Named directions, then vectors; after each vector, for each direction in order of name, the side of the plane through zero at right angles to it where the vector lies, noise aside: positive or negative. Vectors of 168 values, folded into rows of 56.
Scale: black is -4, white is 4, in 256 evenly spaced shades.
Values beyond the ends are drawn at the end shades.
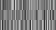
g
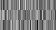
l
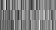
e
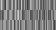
negative, positive, negative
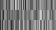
positive, positive, negative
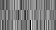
positive, positive, positive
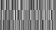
positive, negative, positive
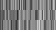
positive, positive, negative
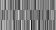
negative, negative, negative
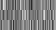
positive, negative, negative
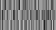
negative, positive, negative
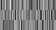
positive, negative, positive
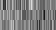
negative, positive, positive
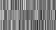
negative, negative, positive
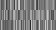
positive, positive, positive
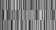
positive, positive, negative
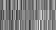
positive, positive, negative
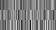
positive, positive, positive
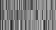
positive, positive, negative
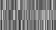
positive, negative, positive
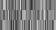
positive, negative, negative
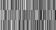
negative, negative, positive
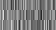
negative, negative, positive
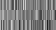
negative, negative, positive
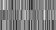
positive, negative, negative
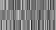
negative, negative, negative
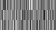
negative, positive, positive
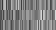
positive, positive, negative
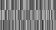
positive, negative, positive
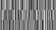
positive, negative, positive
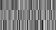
positive, negative, positive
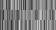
positive, positive, negative
